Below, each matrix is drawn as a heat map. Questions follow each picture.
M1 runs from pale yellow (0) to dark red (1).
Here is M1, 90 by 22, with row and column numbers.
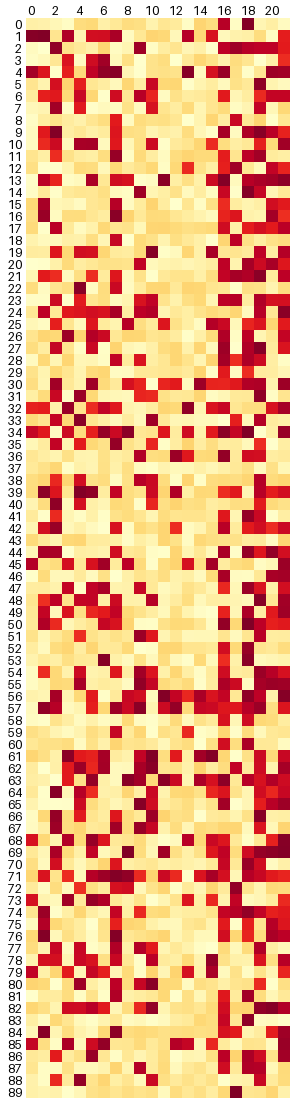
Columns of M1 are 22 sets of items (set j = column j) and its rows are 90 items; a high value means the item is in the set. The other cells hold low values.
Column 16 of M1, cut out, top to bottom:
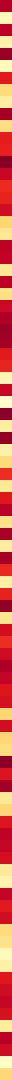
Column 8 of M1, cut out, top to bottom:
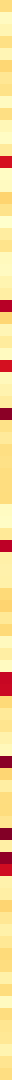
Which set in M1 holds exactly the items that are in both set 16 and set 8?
11
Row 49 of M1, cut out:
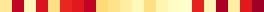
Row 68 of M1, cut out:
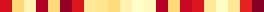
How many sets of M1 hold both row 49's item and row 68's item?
6
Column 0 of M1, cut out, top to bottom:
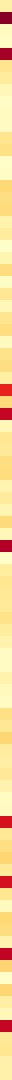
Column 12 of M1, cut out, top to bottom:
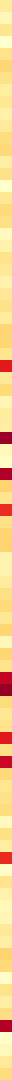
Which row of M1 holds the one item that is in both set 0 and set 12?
85
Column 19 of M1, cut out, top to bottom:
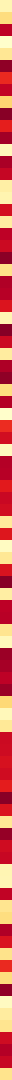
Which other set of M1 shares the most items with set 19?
2
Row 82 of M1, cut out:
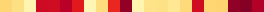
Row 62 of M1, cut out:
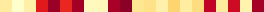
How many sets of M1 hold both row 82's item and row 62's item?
8
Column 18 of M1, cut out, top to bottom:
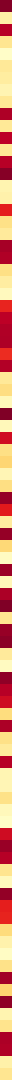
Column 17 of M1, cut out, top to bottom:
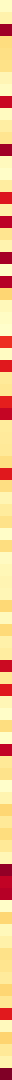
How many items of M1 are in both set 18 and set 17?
7
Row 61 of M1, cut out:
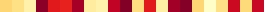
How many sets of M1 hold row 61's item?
11
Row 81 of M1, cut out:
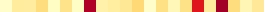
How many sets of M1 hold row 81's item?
3
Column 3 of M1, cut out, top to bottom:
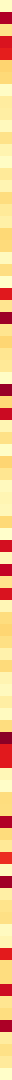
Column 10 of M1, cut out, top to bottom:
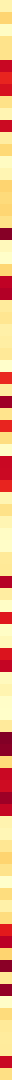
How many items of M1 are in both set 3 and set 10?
4
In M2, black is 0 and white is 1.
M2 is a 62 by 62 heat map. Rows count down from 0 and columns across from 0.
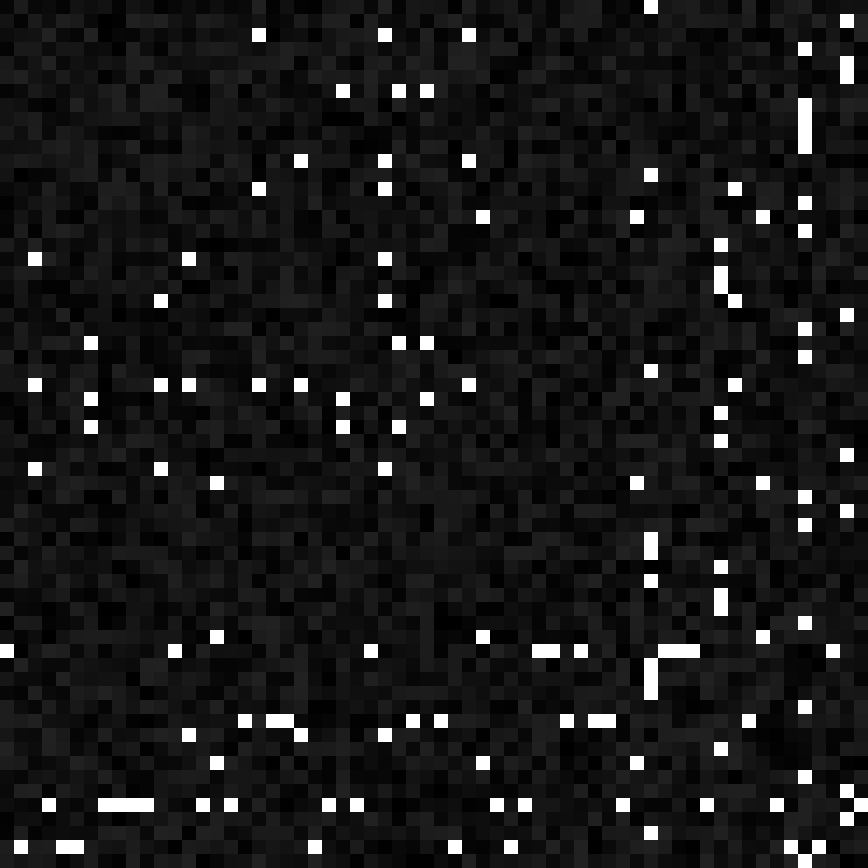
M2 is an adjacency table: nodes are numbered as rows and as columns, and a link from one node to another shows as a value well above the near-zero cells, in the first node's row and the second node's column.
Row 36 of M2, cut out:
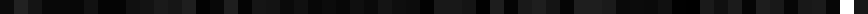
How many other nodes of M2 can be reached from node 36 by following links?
8
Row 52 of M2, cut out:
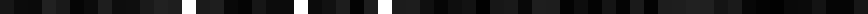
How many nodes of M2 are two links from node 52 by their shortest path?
4
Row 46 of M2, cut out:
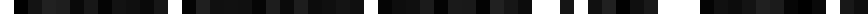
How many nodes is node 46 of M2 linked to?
10
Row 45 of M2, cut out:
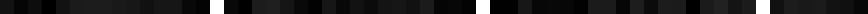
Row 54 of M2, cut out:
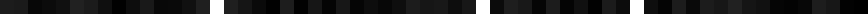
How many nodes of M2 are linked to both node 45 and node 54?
2
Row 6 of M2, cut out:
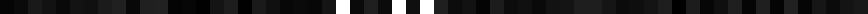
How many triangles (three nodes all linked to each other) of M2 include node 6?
3
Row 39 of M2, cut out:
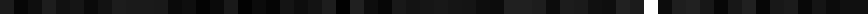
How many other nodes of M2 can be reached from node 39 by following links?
10
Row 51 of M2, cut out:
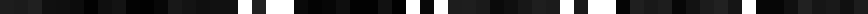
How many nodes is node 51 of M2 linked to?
9
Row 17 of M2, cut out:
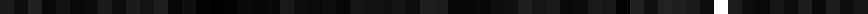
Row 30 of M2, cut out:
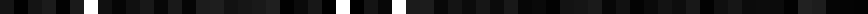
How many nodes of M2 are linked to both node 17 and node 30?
0
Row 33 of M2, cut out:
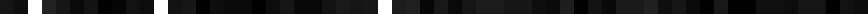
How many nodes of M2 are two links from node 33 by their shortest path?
4
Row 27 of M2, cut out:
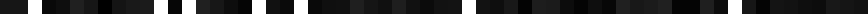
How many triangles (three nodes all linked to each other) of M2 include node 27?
7
